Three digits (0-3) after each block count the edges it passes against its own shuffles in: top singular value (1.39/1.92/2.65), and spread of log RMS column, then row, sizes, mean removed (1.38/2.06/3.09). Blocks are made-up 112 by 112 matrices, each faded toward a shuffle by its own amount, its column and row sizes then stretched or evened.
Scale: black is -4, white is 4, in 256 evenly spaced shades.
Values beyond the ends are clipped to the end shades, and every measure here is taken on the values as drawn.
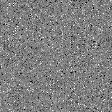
1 1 0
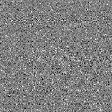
2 0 2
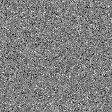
1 0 1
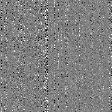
1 3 1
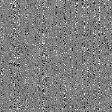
0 3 1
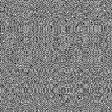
3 1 0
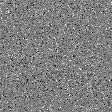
0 0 1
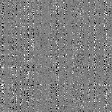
2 3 2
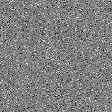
2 0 0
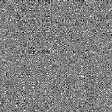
2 1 2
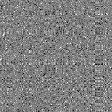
3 1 1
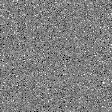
0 1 1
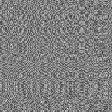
3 0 0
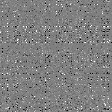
2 2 2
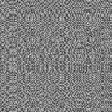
3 2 0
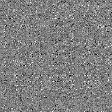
1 2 2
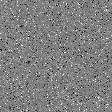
0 1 0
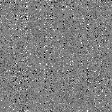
0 2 2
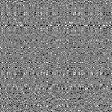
3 1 3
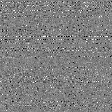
2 0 3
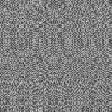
3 0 0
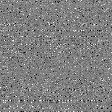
2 0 2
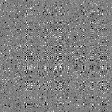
3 2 2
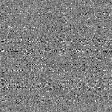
2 0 2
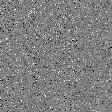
1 1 0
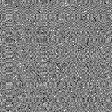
3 1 0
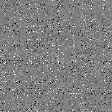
0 2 2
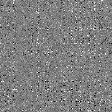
1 2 2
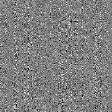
2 3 0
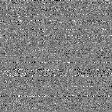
0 1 3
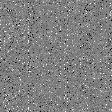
0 2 0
